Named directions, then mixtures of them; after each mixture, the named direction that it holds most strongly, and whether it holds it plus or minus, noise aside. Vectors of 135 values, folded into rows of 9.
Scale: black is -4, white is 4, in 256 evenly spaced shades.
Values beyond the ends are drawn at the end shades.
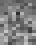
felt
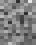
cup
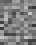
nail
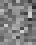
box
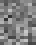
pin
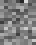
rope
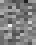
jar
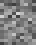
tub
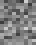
rope, plus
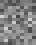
tub, plus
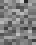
rope, minus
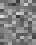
tub, plus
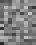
nail, plus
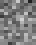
cup, minus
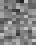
rope, plus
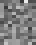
rope, plus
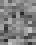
felt, minus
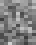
felt, minus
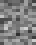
rope, plus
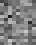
pin, plus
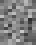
jar, minus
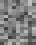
pin, plus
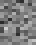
rope, plus
